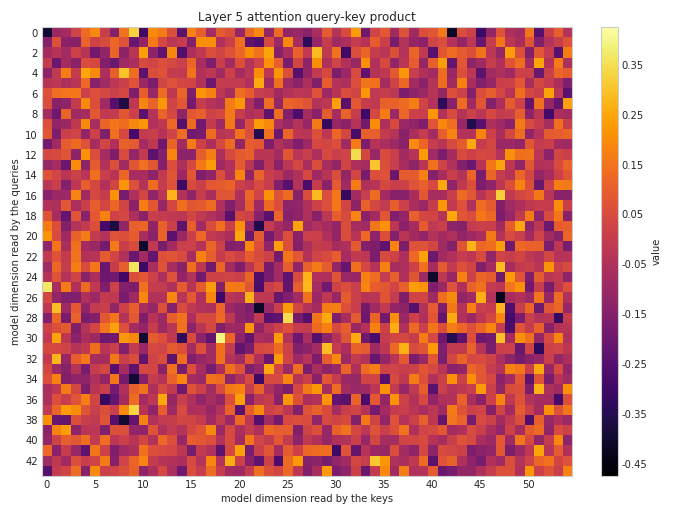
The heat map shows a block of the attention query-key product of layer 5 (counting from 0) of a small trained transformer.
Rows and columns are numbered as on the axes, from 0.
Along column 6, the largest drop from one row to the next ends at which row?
19
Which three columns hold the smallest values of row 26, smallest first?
47, 18, 24
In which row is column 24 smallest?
42
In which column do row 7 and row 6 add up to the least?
41
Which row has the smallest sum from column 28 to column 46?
30
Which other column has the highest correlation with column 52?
3
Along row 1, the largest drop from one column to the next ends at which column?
21
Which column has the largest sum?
49
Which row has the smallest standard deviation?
40
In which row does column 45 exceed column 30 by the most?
26
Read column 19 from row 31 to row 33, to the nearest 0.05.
0 -0.05 0.15
